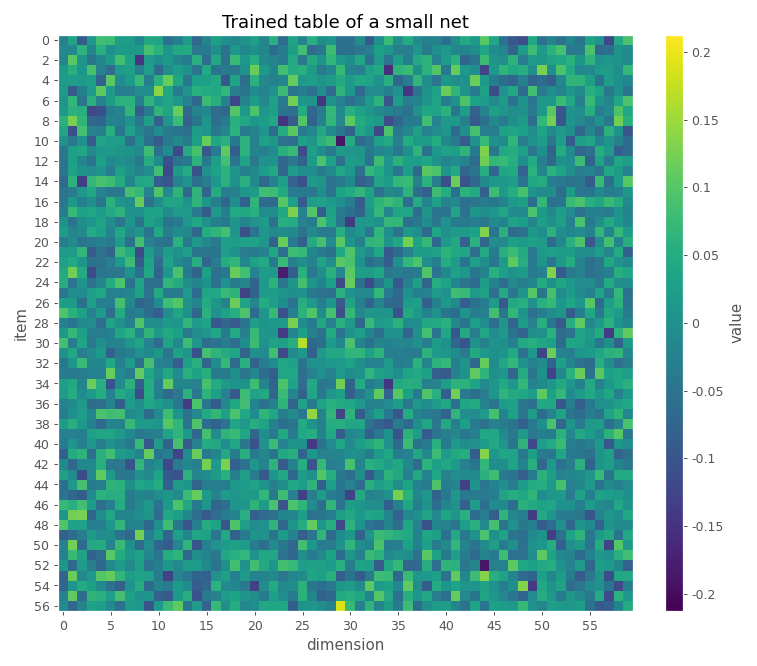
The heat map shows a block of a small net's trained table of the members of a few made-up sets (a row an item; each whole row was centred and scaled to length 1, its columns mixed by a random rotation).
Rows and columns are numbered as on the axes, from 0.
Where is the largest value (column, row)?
29, 56
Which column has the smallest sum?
42
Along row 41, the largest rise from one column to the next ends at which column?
44
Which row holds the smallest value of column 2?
14
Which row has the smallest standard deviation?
18
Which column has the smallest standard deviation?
21
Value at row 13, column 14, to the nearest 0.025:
-0.1
